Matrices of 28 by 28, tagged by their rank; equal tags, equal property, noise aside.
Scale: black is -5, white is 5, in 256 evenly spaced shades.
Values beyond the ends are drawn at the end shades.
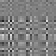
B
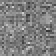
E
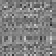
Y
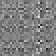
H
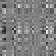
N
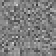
E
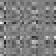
N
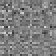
Y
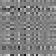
N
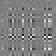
B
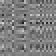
N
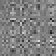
H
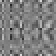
N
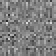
Y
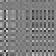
B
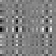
B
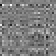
H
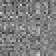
E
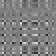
B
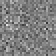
E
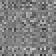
Y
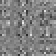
Y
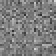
E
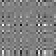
B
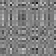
N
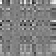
N
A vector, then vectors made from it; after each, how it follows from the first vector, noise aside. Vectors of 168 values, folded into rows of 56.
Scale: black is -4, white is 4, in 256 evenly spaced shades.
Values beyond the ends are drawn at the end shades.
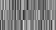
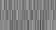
reversed, shrunk.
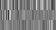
wrapped around, partly zeroed.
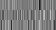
wrapped around, partly zeroed.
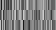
negated.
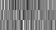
partly zeroed.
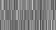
reversed, shrunk.
